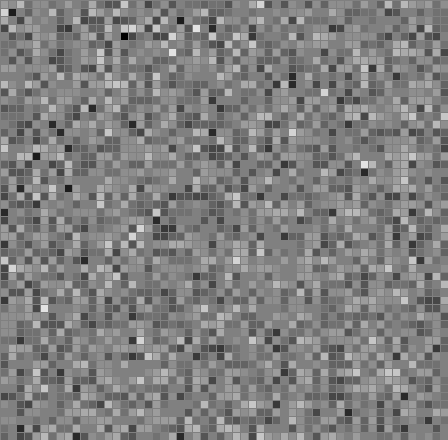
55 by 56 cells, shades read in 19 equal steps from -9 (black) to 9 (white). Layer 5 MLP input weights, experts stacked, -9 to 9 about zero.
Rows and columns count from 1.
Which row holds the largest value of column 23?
43
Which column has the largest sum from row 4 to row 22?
51
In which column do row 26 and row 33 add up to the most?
30
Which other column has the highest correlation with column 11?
45
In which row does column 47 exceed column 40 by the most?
21
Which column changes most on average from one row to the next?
17
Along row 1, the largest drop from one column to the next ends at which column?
34
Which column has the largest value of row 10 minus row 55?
10
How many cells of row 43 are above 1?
18
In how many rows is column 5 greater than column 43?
27
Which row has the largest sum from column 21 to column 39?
33
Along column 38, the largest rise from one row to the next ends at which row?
37
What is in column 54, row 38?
-4
